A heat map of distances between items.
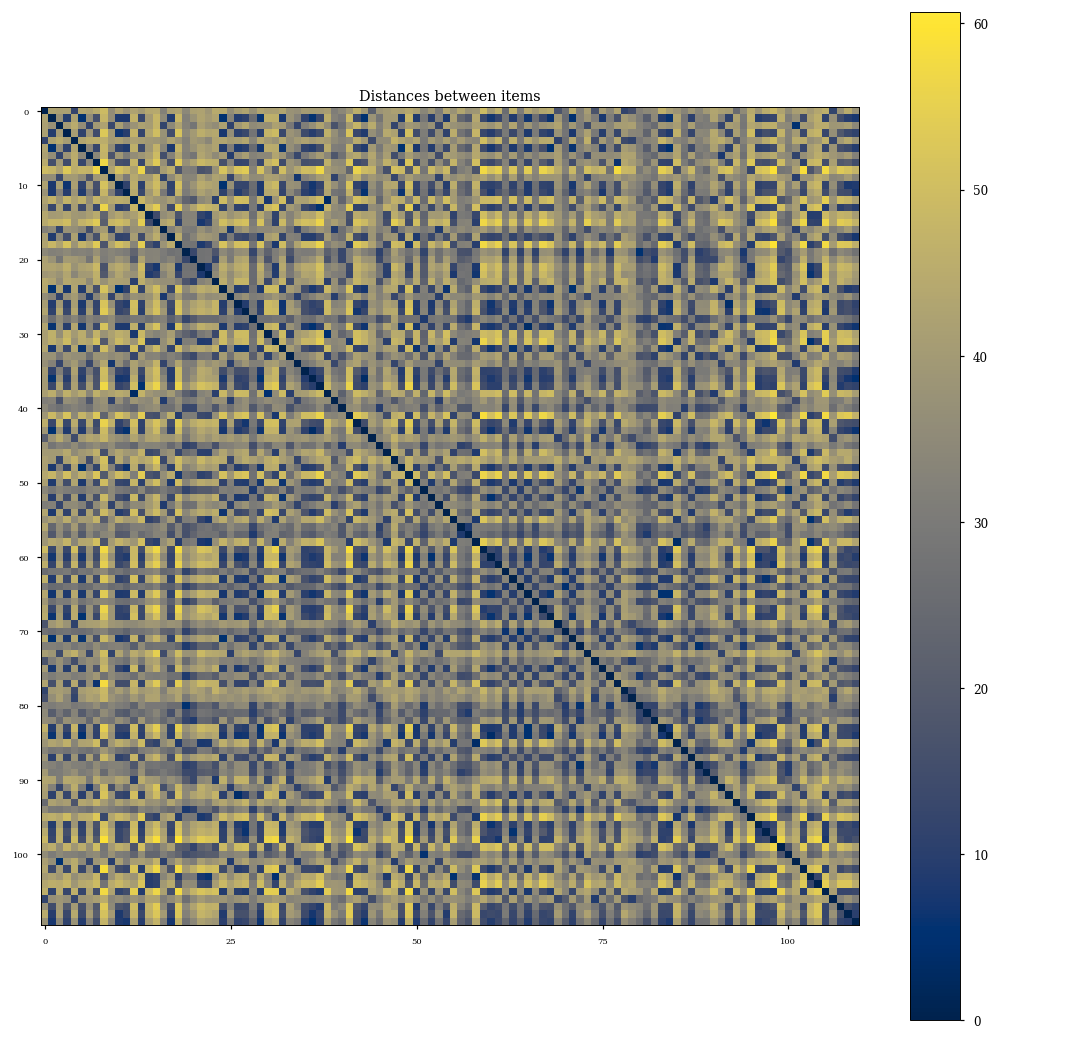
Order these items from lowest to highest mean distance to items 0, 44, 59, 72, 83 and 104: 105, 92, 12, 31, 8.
92, 105, 31, 12, 8
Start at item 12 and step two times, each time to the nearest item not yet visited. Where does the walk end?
30
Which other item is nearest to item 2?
101
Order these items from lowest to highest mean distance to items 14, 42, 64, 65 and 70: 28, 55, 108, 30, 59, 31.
28, 108, 59, 55, 31, 30
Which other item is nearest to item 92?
26
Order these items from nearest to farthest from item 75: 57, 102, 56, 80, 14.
102, 57, 56, 80, 14
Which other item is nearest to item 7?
77
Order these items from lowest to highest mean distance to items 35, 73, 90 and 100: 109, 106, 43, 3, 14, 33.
33, 109, 43, 3, 106, 14
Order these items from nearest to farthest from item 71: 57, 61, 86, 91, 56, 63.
63, 61, 57, 56, 86, 91
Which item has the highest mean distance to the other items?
8
